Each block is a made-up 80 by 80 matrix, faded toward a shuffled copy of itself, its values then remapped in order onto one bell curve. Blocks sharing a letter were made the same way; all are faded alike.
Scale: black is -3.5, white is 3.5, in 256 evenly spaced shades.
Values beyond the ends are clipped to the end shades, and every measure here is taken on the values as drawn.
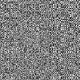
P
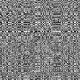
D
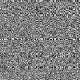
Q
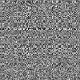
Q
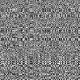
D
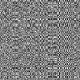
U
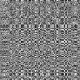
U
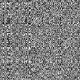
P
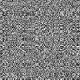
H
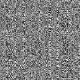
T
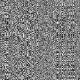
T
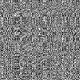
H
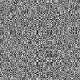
P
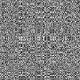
Q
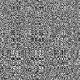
H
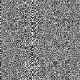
T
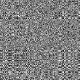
Q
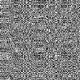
H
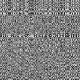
D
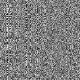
T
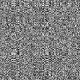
H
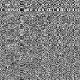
Q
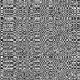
U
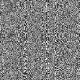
T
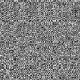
H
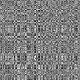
U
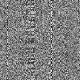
T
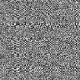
Q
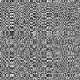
U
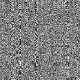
T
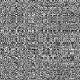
Q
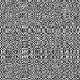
U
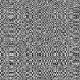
U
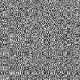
Q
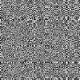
Q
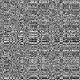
D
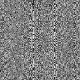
T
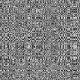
D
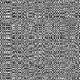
U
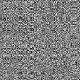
H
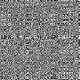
Q
